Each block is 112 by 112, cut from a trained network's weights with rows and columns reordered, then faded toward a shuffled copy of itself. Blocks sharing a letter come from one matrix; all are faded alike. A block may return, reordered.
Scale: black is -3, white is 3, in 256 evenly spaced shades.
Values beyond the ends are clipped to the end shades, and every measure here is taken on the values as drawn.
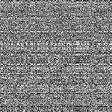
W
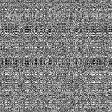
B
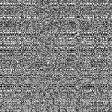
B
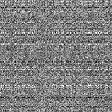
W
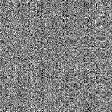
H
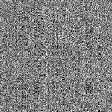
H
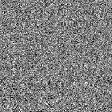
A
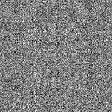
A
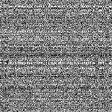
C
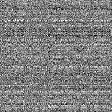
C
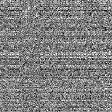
C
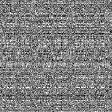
C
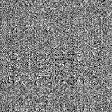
H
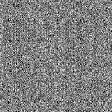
H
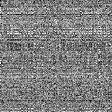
C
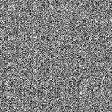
A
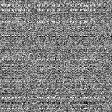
W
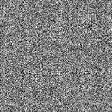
A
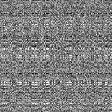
B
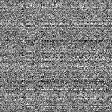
C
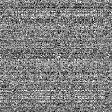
C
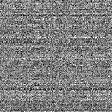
C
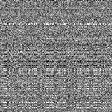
B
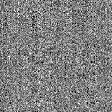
H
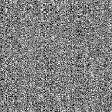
H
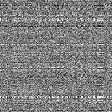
B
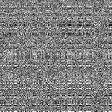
B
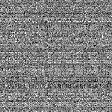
C
